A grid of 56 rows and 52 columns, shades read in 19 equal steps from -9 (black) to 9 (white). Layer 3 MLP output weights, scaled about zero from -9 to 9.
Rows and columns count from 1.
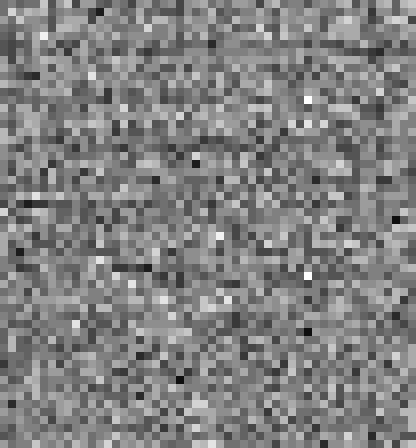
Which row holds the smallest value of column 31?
45
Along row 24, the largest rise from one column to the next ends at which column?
16
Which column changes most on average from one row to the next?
39
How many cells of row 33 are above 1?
20
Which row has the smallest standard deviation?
24
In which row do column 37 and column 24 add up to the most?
52
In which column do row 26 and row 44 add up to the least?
4
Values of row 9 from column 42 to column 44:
-1 4 -1
